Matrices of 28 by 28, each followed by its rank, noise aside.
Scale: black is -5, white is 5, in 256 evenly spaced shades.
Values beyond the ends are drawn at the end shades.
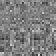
six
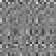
three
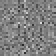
six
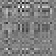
two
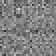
six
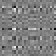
two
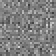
six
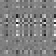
one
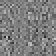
six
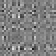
three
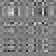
two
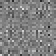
four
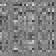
three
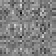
four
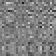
four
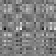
two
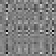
two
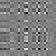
one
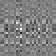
two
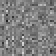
four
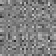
three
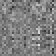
four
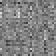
six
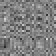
three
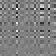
one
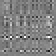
two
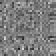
six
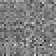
six
